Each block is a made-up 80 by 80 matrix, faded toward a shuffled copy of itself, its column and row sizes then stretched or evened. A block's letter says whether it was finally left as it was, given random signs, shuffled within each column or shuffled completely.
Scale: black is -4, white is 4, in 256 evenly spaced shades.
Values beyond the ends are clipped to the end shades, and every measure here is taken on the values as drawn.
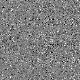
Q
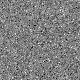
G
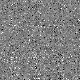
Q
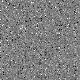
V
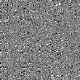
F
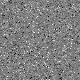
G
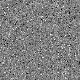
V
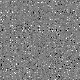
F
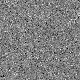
G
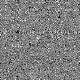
F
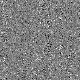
V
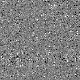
F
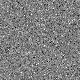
G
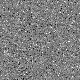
G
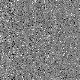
V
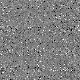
Q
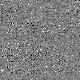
Q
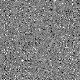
F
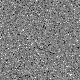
G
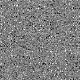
F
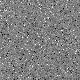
G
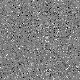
F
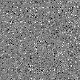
Q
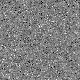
G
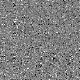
F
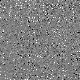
Q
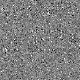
F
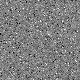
G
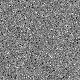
G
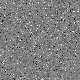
G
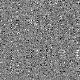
F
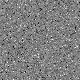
G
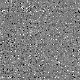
Q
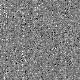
V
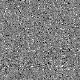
Q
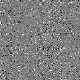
F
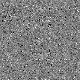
Q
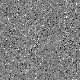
V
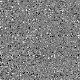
Q
